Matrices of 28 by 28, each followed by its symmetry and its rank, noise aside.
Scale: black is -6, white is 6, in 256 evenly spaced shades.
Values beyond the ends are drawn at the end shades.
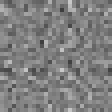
antisymmetric, rank four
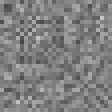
symmetric, rank five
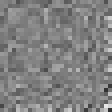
symmetric, rank three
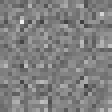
symmetric, rank four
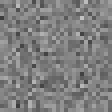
no symmetry, rank five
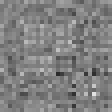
symmetric, rank three
